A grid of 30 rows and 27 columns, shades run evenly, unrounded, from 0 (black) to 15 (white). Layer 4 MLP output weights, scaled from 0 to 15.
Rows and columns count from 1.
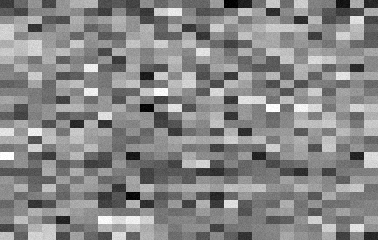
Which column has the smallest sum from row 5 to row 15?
17
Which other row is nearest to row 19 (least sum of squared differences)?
27
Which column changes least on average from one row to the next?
19
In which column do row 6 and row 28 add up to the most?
10
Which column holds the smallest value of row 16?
6
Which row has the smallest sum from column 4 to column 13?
25
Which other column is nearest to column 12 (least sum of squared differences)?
13
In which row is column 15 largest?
7
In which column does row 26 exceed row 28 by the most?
5
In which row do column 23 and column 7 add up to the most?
12
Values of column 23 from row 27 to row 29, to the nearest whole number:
5 12 7
